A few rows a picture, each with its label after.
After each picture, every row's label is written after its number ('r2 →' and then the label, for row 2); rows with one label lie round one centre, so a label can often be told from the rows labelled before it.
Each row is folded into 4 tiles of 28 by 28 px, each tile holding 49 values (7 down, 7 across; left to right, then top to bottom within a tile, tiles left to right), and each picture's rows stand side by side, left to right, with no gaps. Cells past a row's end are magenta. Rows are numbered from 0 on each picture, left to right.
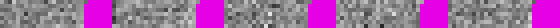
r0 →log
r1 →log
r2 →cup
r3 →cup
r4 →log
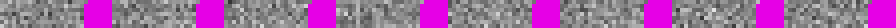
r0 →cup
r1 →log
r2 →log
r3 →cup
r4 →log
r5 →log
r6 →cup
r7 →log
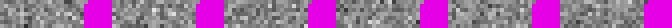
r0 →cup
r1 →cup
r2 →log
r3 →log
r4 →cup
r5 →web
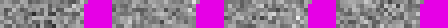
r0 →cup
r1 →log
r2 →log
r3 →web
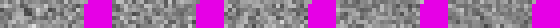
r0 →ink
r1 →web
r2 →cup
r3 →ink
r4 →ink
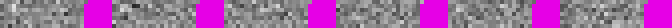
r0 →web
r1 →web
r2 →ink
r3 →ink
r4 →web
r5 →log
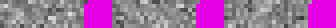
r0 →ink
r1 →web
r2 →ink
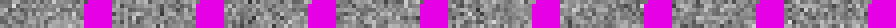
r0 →log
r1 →cup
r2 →cup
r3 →log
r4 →ink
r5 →cup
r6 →web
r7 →cup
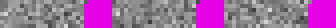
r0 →web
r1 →log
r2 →ink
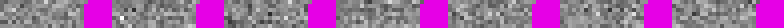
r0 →web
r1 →log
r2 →web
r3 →log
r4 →web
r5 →ink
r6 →web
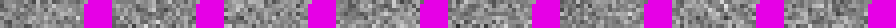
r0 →web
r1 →ink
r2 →web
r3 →log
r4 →web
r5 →log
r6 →cup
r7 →ink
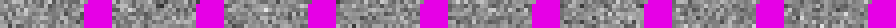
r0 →cup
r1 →web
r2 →web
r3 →cup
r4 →web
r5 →web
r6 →log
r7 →log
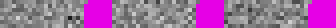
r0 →log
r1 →cup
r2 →cup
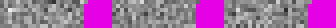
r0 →web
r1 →cup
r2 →ink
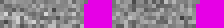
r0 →log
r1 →log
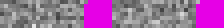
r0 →ink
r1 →ink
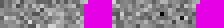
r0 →log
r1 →cup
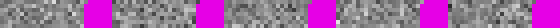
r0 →log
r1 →log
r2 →log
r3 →web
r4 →web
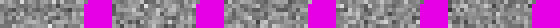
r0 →log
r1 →cup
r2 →log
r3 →ink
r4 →web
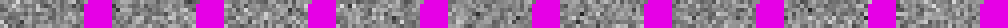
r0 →web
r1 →web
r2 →cup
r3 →cup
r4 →log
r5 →web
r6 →log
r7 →ink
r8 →web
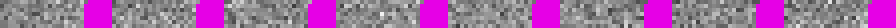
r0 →log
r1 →log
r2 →cup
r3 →log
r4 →web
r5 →ink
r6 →cup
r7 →log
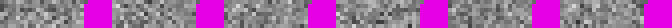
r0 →log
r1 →cup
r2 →web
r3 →web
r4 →log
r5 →web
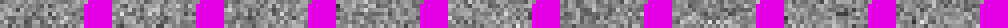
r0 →cup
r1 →cup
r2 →cup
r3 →web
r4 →cup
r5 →ink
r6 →ink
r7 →ink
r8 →web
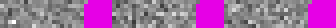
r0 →ink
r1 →log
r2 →web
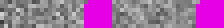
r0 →log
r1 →web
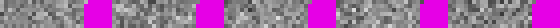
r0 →cup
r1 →cup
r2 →ink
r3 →log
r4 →web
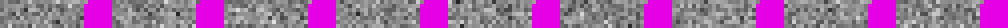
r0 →ink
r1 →log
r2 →ink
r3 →cup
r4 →ink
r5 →ink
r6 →log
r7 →log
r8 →ink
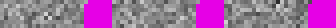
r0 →cup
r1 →web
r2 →web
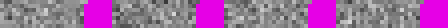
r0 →ink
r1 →web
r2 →ink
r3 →ink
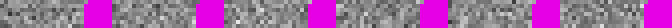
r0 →log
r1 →web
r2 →ink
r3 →ink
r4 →log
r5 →cup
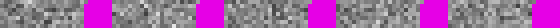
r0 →log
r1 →cup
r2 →cup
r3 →log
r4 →cup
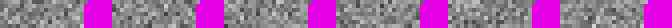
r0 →log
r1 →web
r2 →log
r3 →web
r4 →cup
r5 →ink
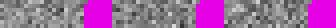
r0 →ink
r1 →web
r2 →web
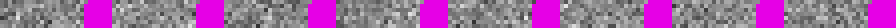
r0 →log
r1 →cup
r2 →cup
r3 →log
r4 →cup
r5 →cup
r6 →log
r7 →cup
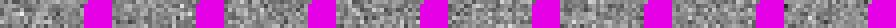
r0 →ink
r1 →web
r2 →ink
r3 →ink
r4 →log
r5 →ink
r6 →web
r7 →web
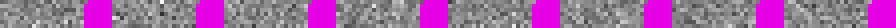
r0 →ink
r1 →cup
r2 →cup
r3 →web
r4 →ink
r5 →cup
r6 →web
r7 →web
